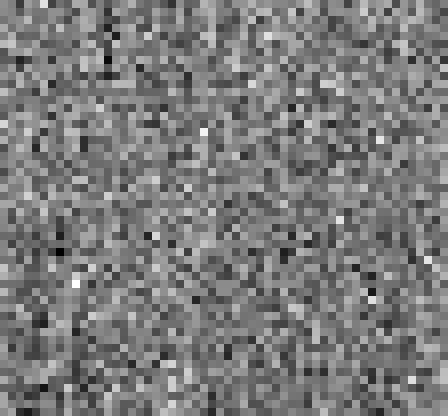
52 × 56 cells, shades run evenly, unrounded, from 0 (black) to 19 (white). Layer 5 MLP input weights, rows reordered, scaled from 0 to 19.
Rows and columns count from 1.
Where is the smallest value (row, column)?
32, 8
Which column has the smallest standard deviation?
28
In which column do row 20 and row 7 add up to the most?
30
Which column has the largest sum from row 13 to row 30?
4
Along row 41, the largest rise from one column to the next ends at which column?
7
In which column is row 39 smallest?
35
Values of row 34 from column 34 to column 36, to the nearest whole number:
13 10 9
